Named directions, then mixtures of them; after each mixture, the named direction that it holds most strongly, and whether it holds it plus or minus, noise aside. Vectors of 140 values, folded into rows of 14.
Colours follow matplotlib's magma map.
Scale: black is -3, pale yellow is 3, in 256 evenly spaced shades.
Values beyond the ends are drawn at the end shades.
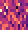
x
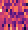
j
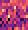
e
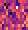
x, minus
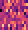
j, minus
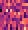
j, minus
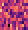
j, plus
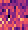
e, minus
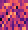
e, plus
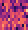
j, minus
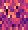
x, plus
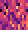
x, minus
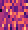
j, minus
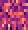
j, minus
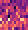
e, minus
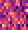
x, plus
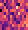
x, minus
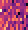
x, plus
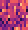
e, plus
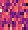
j, plus
